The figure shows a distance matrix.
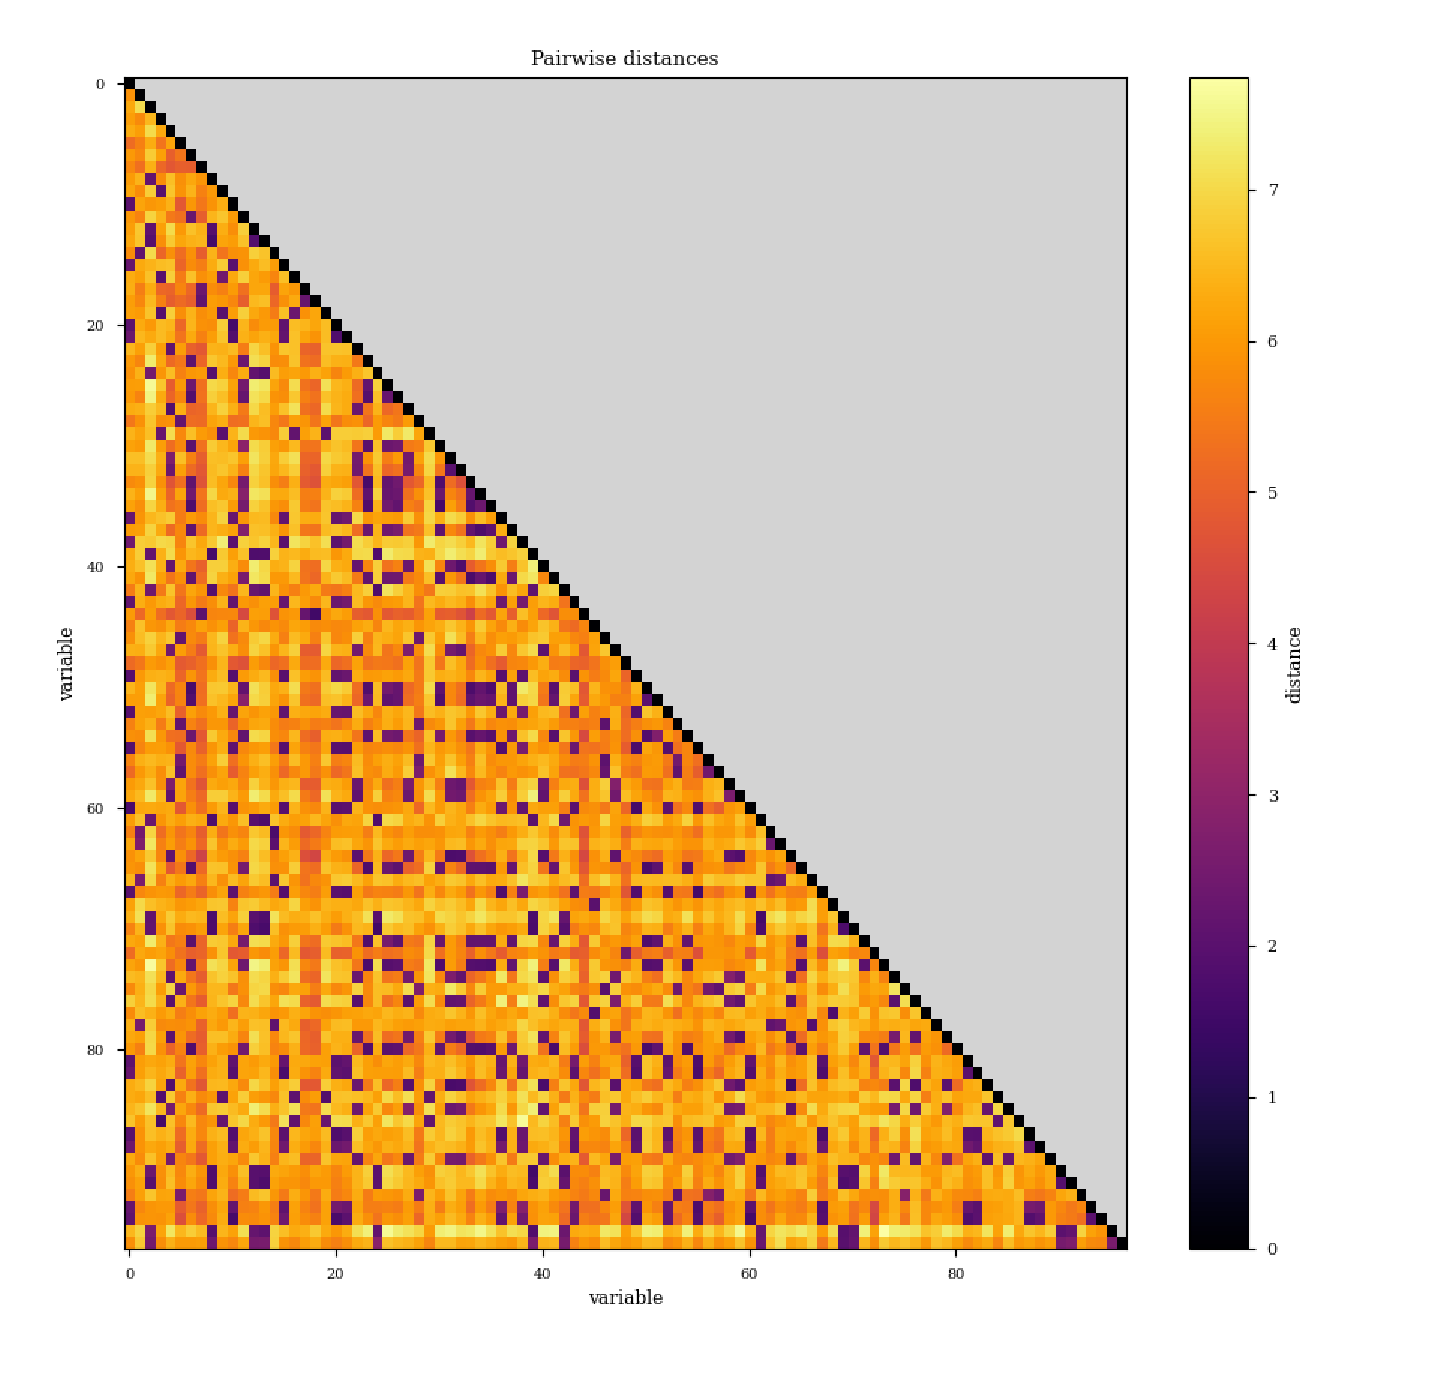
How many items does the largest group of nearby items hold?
19
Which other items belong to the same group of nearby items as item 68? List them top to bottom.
45, 77
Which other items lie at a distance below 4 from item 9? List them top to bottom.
3, 16, 19, 29, 84, 86
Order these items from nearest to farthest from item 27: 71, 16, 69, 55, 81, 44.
44, 71, 55, 81, 69, 16
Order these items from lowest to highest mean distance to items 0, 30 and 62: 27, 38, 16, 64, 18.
38, 18, 64, 27, 16
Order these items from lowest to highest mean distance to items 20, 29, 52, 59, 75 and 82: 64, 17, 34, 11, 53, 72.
53, 64, 72, 17, 11, 34
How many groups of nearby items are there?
10
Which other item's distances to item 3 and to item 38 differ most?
86
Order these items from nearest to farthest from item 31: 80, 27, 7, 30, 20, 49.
27, 7, 80, 30, 49, 20
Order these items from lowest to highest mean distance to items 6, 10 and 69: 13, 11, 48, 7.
13, 11, 48, 7
